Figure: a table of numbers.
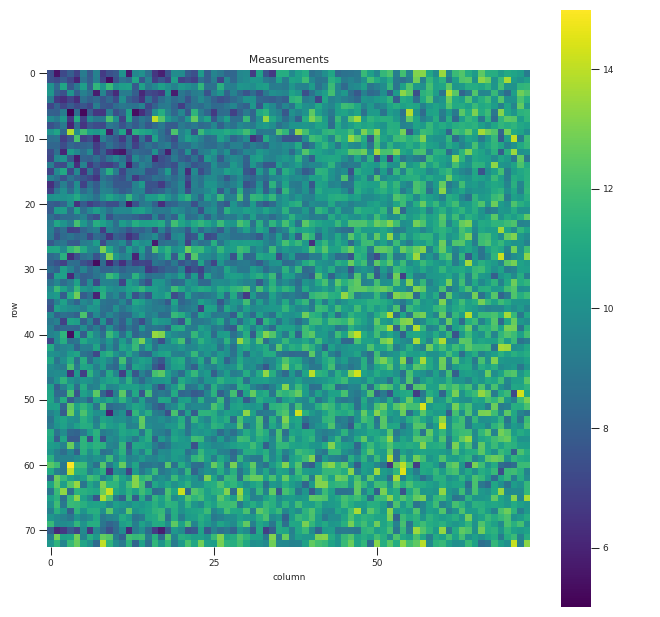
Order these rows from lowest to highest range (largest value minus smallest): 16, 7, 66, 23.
66, 23, 16, 7
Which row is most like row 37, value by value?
39
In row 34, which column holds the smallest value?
7
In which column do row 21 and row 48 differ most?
54
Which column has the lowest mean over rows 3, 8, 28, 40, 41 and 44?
3
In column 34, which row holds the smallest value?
0
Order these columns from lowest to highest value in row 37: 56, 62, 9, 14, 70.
9, 14, 62, 56, 70
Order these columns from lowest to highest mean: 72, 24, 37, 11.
11, 24, 37, 72
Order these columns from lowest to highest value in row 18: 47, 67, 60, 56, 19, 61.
19, 61, 67, 47, 56, 60
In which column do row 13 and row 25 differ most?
52
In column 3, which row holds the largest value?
60
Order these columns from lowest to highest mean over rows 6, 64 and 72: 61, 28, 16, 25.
28, 25, 16, 61
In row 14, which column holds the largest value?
68
